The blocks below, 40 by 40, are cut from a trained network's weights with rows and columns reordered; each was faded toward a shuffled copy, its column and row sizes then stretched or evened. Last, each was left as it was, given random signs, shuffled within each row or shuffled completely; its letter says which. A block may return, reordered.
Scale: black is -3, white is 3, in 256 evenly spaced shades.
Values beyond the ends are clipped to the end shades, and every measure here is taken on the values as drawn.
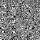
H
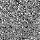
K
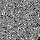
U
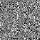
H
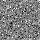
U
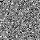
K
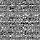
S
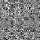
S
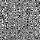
H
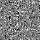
H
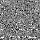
K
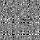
S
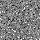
U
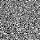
K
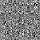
S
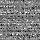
K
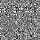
H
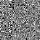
H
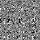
H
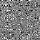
H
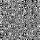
S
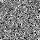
U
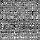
S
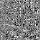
H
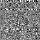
H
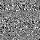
K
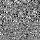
K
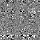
H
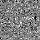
K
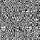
S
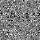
H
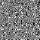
H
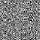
S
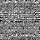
S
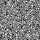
U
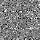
K
